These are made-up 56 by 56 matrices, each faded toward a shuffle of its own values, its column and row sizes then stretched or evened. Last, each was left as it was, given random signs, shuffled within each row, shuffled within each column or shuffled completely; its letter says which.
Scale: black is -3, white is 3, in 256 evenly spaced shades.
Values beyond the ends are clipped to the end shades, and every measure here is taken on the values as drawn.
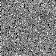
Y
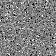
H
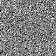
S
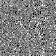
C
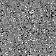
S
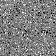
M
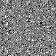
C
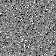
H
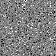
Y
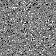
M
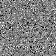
M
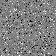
H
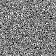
M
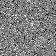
H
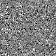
S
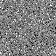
H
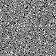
Y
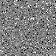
C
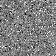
H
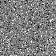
H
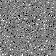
M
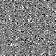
C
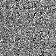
S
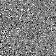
S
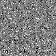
M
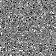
M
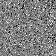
Y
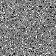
M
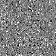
C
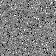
H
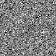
C
